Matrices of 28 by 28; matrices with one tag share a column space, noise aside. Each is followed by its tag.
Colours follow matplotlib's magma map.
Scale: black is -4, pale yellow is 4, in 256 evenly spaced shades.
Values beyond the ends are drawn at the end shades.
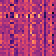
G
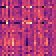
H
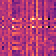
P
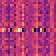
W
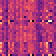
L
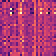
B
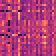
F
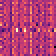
W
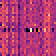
W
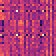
F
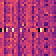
W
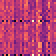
L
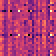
F
